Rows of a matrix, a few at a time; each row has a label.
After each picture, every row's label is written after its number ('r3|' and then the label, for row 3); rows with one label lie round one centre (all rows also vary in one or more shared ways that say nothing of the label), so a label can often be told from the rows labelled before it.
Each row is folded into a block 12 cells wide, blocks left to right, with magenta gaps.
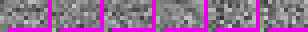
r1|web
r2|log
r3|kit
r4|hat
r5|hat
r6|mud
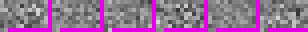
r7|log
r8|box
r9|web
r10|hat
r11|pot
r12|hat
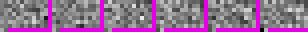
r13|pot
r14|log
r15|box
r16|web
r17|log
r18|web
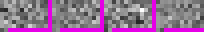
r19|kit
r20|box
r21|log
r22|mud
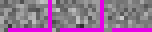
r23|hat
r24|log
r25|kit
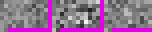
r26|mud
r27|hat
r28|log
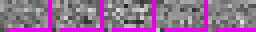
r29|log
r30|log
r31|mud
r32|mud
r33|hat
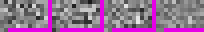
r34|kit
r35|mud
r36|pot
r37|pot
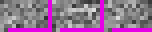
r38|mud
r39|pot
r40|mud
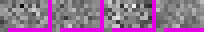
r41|mud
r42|pot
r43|log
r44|log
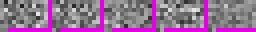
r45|kit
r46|mud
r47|pot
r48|hat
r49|hat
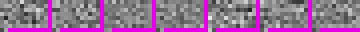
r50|kit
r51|hat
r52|pot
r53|hat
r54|kit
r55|pot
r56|kit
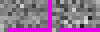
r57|box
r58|pot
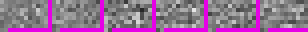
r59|log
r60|web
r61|hat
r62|kit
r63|log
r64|mud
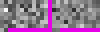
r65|mud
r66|kit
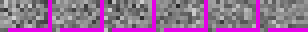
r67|mud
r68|web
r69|kit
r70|kit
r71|log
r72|pot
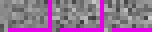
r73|web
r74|hat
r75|box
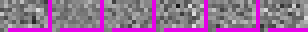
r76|kit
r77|kit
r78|hat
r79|kit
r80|web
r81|web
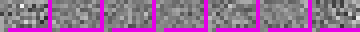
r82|log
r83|hat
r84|log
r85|box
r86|box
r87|hat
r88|box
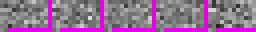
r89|web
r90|box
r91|hat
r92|kit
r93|web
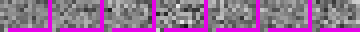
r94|web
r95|box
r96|pot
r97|log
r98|log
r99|web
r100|hat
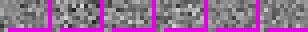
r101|web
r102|web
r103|web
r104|pot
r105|hat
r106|kit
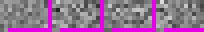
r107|web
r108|pot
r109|mud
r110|box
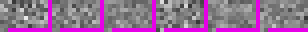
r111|box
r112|mud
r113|pot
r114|web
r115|pot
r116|kit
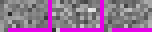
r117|mud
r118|hat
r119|hat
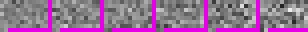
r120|box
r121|kit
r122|hat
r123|web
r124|kit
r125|web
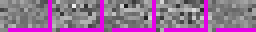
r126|kit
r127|box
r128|hat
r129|box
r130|kit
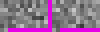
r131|web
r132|log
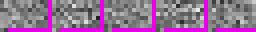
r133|mud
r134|pot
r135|web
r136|hat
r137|hat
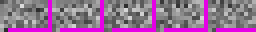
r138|mud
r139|log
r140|mud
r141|hat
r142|mud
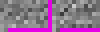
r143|kit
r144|box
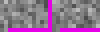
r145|web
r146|log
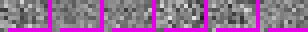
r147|kit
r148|kit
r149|kit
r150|mud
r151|kit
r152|mud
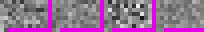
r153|box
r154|pot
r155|kit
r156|kit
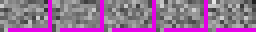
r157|box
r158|pot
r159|web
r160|log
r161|box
